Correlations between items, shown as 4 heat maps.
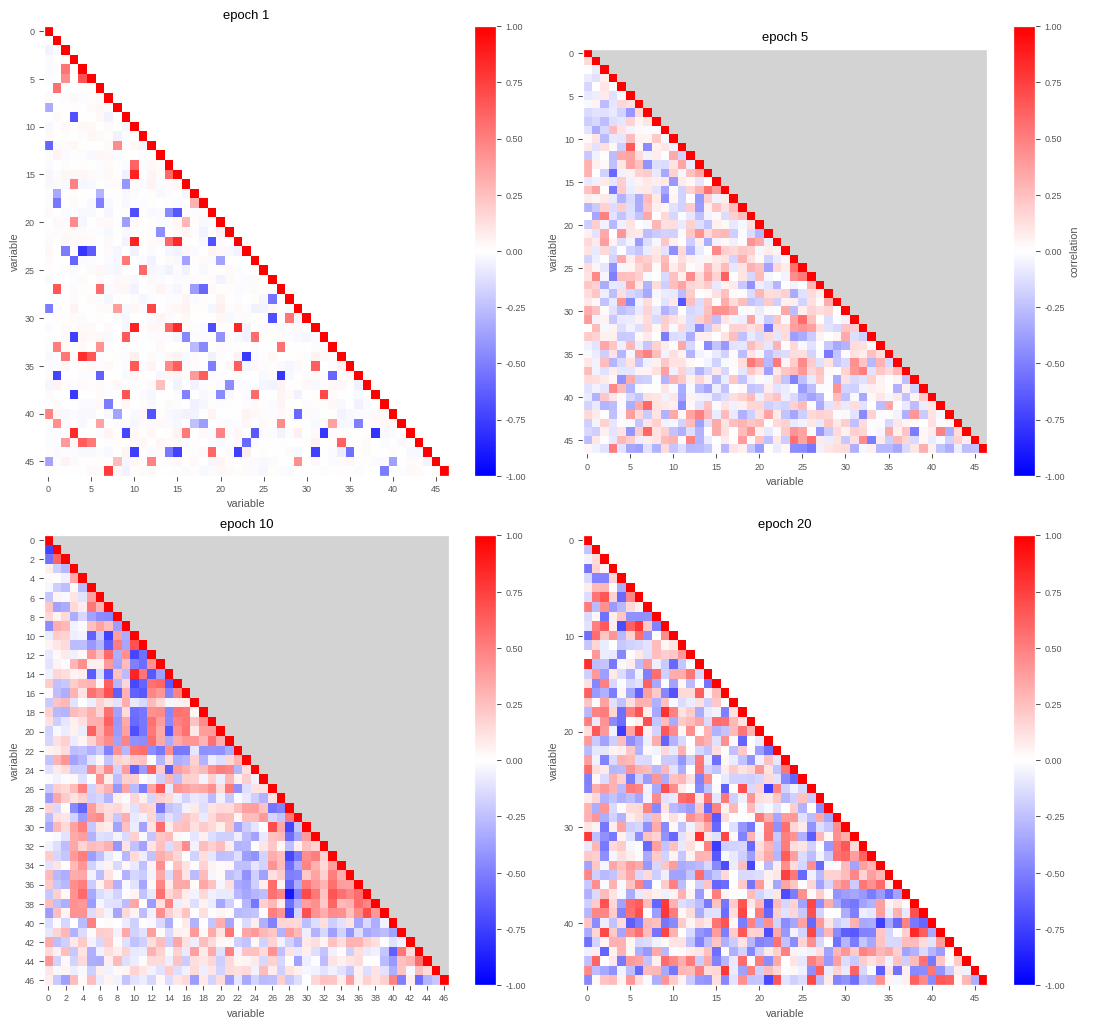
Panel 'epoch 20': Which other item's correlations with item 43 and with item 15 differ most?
32
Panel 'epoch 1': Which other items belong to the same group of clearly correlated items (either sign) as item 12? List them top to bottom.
0, 8, 29, 40, 45
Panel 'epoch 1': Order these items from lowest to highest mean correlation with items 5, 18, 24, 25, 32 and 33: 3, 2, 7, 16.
3, 16, 7, 2
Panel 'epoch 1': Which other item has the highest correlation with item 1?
27
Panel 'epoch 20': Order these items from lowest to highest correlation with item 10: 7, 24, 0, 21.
0, 7, 21, 24
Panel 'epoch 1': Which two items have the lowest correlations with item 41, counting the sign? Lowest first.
36, 18
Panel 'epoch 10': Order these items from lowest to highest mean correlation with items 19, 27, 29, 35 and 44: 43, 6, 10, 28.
10, 28, 6, 43
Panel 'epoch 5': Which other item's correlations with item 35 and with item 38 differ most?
44
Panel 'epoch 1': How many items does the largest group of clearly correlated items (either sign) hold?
8
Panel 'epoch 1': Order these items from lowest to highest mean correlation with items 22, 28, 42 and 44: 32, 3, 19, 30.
32, 19, 30, 3
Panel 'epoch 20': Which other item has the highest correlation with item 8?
14
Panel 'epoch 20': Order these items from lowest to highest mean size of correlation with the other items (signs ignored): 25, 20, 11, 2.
11, 25, 20, 2
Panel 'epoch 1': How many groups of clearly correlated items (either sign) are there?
9
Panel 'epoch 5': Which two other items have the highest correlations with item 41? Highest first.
7, 44
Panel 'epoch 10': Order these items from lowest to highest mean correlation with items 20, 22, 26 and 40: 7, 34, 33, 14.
14, 33, 34, 7
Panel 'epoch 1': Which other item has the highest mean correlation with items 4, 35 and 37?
34
